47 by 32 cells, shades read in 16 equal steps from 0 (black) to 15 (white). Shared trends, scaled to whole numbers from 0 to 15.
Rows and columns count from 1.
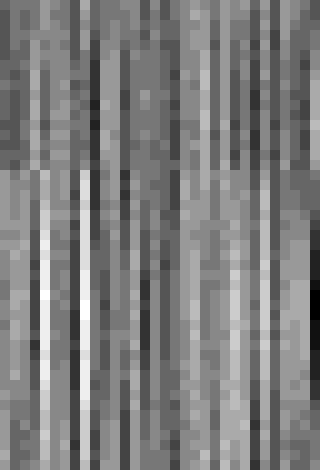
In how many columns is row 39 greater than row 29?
12
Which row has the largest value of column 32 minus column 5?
13
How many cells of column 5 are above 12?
16
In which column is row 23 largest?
9
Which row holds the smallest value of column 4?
35
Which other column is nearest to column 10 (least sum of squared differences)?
18
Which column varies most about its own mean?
32
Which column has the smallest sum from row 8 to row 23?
10
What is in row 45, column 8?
3
